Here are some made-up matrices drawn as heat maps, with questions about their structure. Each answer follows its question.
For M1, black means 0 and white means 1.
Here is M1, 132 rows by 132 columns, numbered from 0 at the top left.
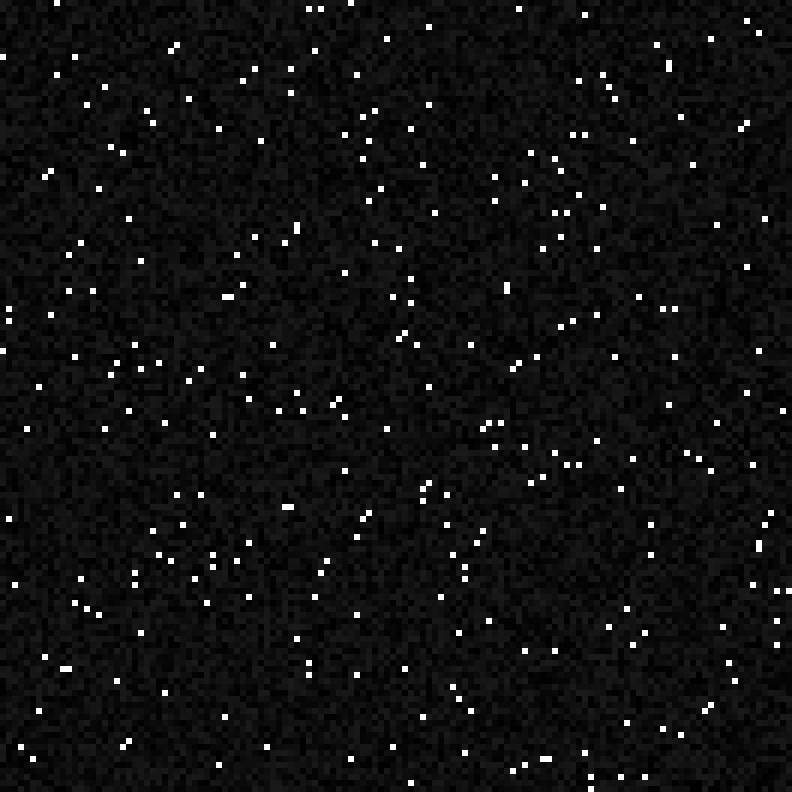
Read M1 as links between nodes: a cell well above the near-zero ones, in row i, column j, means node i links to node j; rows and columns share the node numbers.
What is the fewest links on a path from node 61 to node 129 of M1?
4
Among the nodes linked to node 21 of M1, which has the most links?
node 68
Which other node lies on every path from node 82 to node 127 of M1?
node 87
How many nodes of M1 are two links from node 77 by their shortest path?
4
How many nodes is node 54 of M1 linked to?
1
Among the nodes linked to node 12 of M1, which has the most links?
node 59
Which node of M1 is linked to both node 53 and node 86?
node 1
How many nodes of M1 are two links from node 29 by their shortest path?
3
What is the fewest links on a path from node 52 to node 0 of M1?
6
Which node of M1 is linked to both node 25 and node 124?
node 20
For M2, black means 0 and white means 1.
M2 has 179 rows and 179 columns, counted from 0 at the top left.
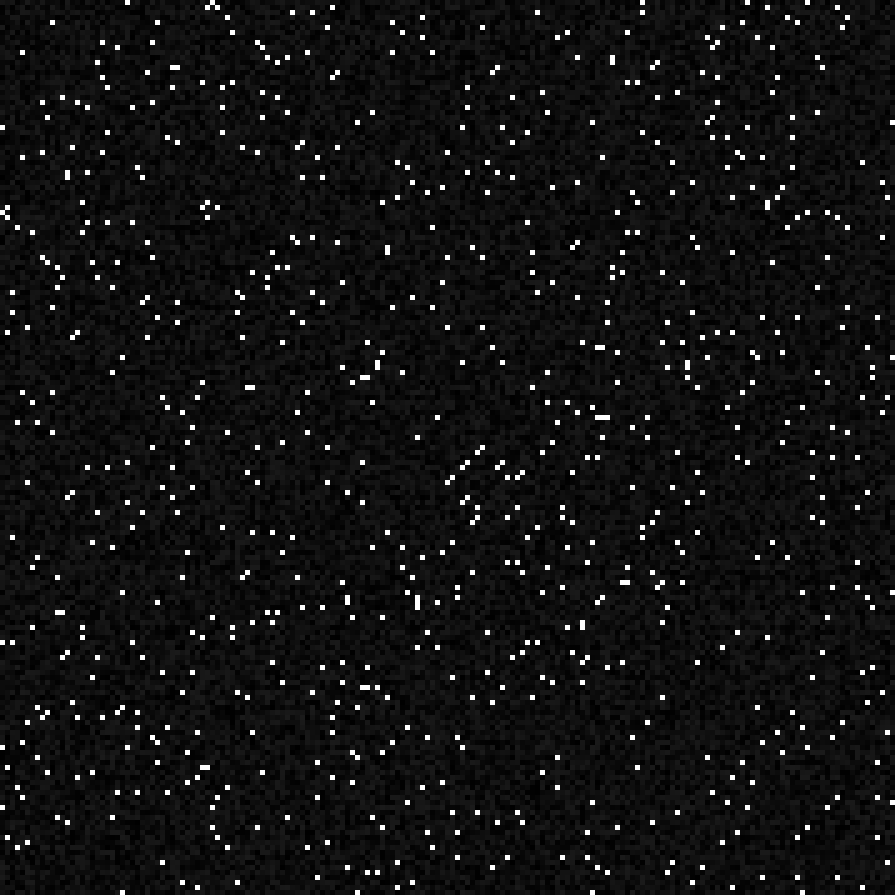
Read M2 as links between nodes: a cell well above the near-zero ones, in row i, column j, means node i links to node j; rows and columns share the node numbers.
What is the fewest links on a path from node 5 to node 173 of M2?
5
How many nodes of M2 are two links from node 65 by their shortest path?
3
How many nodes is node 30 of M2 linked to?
5
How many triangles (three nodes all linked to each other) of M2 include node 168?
2
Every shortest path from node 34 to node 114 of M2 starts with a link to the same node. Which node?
node 13
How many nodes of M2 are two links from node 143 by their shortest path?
5
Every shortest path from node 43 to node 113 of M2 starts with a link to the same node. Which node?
node 41
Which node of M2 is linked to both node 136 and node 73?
node 68
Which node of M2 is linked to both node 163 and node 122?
node 11
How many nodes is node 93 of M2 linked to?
5
